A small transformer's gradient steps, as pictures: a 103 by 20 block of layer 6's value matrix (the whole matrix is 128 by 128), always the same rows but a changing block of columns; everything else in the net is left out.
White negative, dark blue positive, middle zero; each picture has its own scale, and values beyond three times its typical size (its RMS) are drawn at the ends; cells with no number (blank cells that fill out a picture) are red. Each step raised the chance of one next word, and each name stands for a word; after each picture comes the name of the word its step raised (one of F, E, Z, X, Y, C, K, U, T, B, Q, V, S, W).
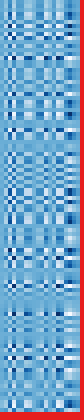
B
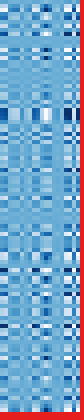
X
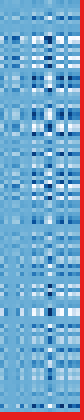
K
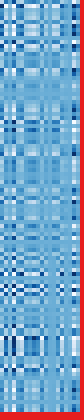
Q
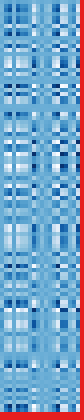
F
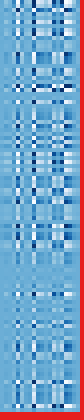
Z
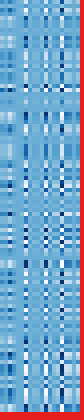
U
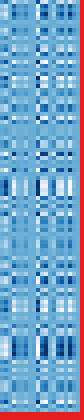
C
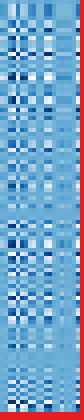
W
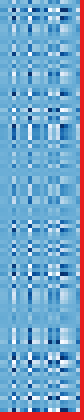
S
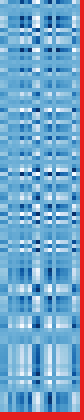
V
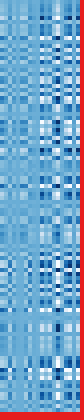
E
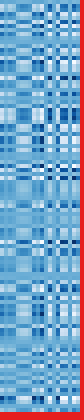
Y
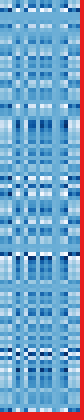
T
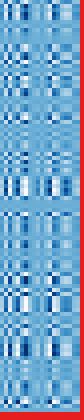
C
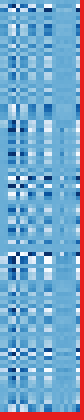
T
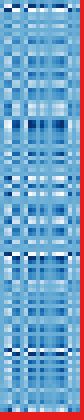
T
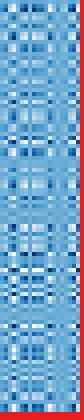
X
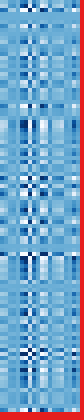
T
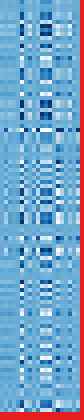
B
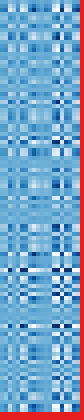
X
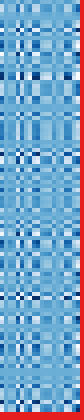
W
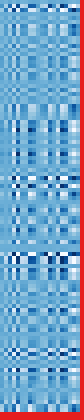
T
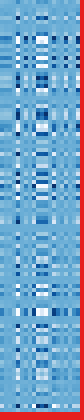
K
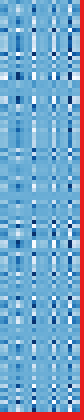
W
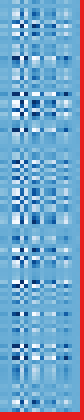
B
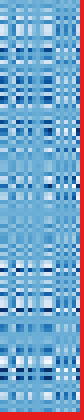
E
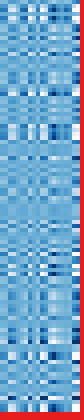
S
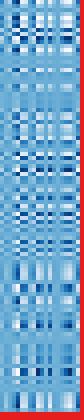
V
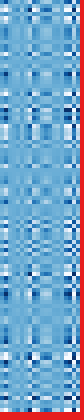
S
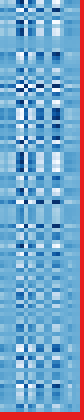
Z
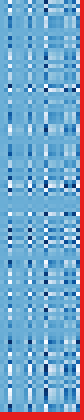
U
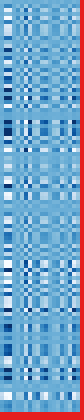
E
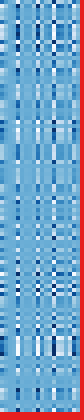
Q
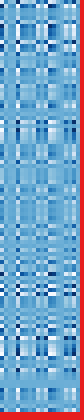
Q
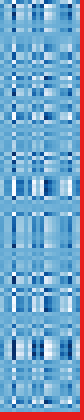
C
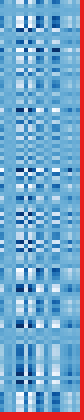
V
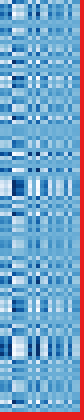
C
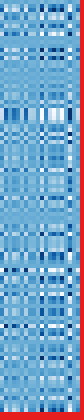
X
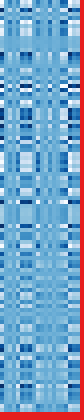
Z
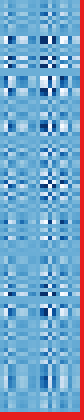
K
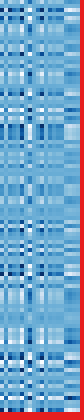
S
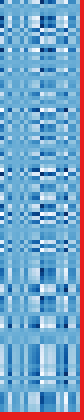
V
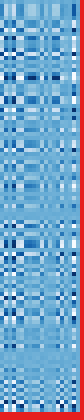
W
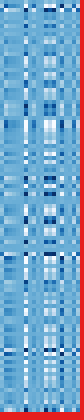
T
